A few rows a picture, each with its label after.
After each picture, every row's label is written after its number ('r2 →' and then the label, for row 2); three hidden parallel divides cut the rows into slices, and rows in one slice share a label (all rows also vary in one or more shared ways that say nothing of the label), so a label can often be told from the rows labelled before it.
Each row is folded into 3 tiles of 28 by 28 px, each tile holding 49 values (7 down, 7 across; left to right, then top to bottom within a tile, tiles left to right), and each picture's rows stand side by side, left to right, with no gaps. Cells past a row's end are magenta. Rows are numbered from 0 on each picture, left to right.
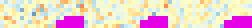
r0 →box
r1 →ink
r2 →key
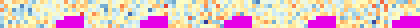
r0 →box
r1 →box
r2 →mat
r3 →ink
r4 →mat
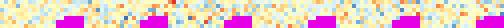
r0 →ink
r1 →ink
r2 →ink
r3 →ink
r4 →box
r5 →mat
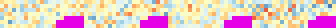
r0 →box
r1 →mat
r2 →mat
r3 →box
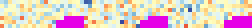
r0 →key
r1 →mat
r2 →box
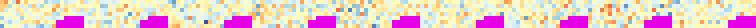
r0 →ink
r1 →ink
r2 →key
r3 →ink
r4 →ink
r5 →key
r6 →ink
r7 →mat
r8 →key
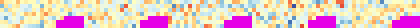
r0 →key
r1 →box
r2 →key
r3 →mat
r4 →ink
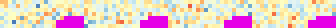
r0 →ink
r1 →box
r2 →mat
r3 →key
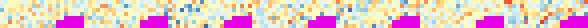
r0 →mat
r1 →mat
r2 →box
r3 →ink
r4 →ink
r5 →key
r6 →key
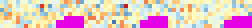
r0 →box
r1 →box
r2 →mat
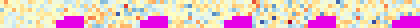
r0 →key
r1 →box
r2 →ink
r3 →box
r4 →mat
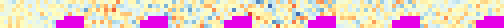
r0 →key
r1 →mat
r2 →box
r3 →box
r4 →box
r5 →ink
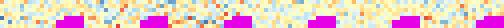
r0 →box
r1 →box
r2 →mat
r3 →ink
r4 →key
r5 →box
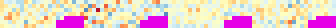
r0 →box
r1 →mat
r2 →key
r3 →ink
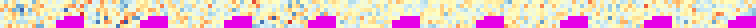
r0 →box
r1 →key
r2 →box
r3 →box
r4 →ink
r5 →key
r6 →key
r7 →box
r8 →key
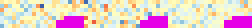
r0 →key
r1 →mat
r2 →key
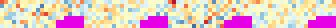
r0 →mat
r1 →mat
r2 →ink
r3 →key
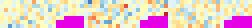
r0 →ink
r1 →box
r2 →key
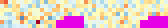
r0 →ink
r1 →box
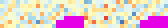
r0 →key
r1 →mat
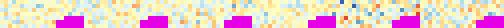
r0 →key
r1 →key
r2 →ink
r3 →key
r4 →box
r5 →mat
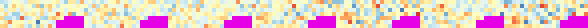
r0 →mat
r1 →ink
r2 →key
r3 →box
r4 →box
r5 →key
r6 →ink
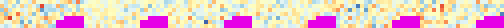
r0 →box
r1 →ink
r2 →key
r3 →key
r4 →ink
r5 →mat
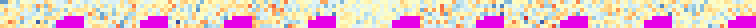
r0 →key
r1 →key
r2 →box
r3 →mat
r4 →ink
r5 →mat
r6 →mat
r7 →mat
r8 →ink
